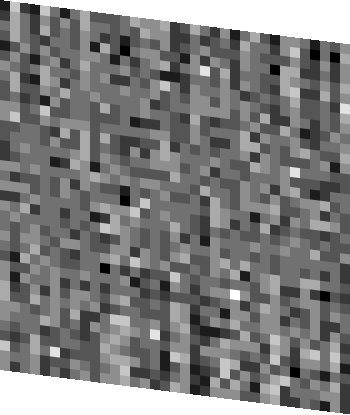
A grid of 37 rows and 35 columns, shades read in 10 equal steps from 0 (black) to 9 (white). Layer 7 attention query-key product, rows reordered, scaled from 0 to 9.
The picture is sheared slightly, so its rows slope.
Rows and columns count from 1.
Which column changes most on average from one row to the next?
11
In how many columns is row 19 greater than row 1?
17
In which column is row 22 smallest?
21
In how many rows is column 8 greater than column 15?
15
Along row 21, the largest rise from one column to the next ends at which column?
12
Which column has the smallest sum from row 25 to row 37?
20
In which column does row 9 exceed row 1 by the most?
7
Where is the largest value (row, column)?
27, 24
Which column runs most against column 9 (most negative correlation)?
34
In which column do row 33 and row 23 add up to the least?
35
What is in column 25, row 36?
4
